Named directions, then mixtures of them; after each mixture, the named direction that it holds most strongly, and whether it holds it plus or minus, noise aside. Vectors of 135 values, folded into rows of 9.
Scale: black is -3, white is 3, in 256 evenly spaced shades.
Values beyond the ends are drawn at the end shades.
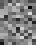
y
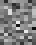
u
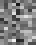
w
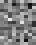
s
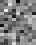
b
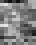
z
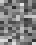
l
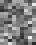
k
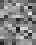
y, plus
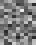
y, minus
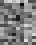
z, minus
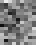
z, minus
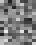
l, plus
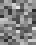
u, minus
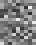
y, minus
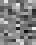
u, minus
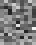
u, minus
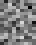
s, plus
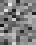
b, plus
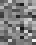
l, minus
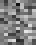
w, plus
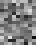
w, minus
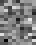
l, minus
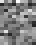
b, minus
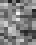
w, minus
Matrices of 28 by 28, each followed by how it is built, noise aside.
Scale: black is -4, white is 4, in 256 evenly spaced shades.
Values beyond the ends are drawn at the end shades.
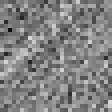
Hankel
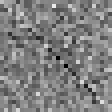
diagonal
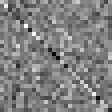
diagonal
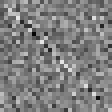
diagonal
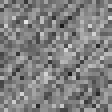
Hankel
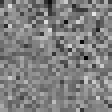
upper triangular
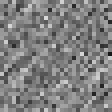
Hankel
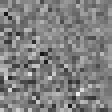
lower triangular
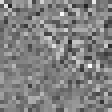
upper triangular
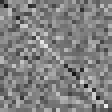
diagonal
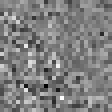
lower triangular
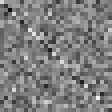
diagonal
